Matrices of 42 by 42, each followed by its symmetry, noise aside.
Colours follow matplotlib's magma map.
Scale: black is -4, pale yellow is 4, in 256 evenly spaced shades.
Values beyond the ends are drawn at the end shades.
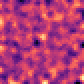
antisymmetric.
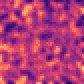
antisymmetric.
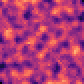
same after a half turn.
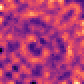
symmetric across the other diagonal.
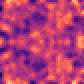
mirrored top to bottom.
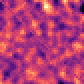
no symmetry.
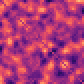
symmetric.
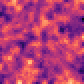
antisymmetric.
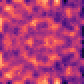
mirrored top to bottom.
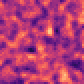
antisymmetric.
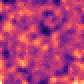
no symmetry.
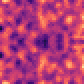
mirrored top to bottom.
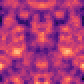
mirrored left to right.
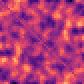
same after a half turn.
